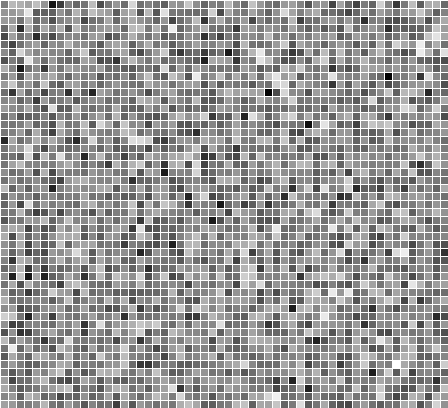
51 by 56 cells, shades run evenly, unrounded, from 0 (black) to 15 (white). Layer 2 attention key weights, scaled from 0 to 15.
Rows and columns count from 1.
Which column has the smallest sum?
7
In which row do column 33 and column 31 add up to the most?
36
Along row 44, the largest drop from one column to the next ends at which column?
3
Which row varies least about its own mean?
19
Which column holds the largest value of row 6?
53
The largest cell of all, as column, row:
50, 46
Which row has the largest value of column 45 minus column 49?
10
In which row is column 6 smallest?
35
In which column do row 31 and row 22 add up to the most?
25
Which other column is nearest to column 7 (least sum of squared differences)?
45
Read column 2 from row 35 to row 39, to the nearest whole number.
2 10 6 7 9
